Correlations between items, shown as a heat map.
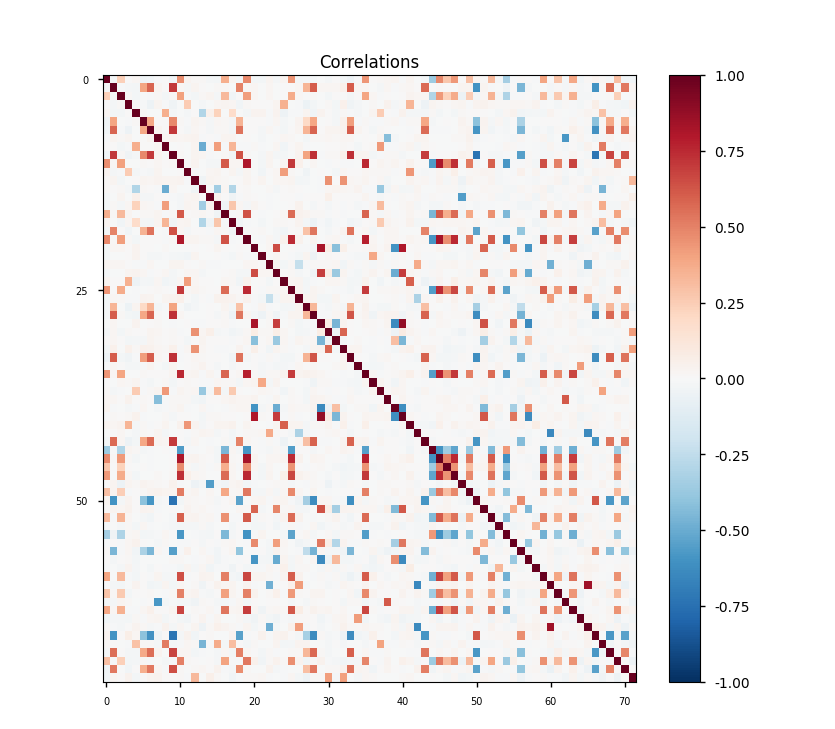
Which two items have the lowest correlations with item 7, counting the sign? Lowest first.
62, 38
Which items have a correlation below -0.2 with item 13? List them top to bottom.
4, 8, 15, 17, 37, 67
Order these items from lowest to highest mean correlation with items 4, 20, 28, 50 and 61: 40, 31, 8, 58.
31, 58, 8, 40
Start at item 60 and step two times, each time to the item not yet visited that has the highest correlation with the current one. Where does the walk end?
26
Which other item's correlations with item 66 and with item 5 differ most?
9
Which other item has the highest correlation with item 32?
30
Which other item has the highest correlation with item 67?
8
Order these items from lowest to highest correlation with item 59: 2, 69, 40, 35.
40, 2, 69, 35
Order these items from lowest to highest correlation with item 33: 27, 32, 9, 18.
32, 27, 18, 9
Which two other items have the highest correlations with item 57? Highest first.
39, 31
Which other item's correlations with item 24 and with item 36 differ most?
41
